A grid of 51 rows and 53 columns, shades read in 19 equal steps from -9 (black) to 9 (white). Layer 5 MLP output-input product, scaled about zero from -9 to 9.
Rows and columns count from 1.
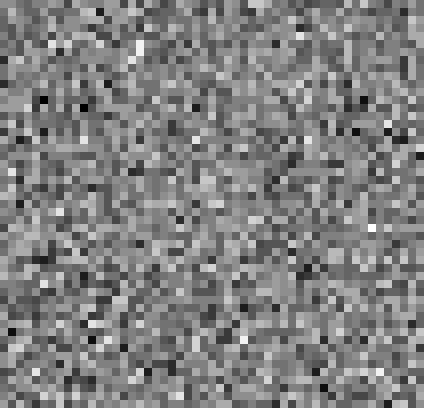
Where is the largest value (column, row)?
47, 29
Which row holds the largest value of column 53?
19
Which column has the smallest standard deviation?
21
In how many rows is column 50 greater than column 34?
23
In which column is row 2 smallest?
13
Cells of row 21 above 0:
20
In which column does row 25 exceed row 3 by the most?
1
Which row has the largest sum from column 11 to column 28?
26
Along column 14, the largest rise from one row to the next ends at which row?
12
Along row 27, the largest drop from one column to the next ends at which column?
9
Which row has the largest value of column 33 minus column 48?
37
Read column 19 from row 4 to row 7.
5 -3 1 -1
